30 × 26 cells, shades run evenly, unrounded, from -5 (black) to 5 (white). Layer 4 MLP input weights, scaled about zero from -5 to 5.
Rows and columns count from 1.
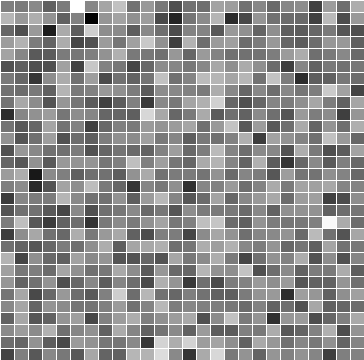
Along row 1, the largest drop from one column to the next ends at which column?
7
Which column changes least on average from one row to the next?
8
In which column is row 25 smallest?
21
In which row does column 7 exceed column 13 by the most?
3
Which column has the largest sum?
16
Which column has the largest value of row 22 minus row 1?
13
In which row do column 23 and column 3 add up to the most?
20
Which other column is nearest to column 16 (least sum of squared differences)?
15
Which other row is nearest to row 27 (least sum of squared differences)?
11
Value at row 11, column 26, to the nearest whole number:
2
